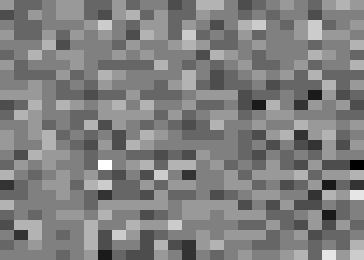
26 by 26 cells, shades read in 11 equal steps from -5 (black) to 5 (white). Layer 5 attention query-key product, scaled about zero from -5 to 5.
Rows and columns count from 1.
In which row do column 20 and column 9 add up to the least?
15
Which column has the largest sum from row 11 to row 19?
8
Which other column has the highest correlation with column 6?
25
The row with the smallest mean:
10
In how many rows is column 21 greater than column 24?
8
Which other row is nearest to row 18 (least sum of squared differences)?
7
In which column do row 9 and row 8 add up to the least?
16
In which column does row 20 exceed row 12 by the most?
26
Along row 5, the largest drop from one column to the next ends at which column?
5
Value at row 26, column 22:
2
